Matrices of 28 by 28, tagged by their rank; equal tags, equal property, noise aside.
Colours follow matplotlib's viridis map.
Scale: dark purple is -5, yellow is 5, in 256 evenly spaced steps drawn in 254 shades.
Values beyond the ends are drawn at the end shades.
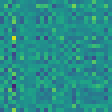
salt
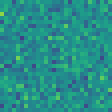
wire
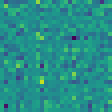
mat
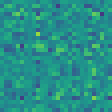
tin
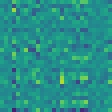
tin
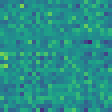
mat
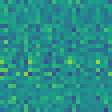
tin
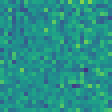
wire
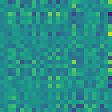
salt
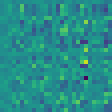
tin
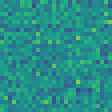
wire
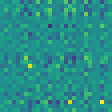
salt
